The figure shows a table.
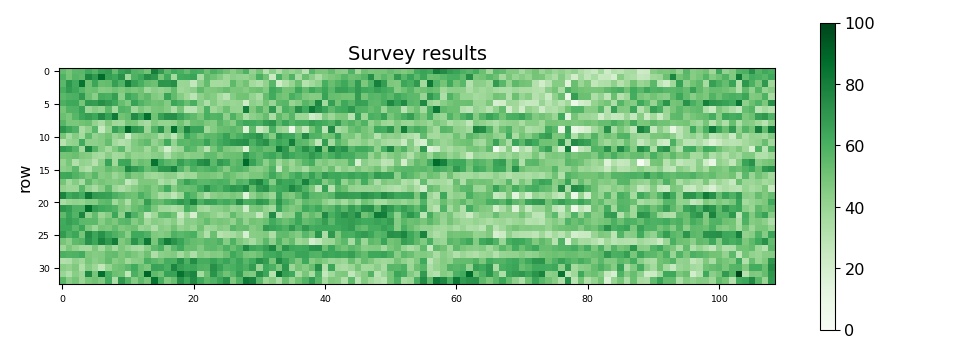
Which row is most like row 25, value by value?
5
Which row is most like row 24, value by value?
28
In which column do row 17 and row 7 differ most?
77
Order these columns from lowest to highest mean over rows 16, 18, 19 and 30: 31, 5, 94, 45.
94, 5, 45, 31
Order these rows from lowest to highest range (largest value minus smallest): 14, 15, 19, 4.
15, 4, 19, 14
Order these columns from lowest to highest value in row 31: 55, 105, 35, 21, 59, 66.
21, 59, 105, 66, 35, 55
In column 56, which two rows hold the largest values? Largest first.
2, 4
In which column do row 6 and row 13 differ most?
57
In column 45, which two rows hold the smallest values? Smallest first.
14, 32
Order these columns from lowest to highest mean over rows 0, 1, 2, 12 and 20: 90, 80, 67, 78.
78, 80, 90, 67
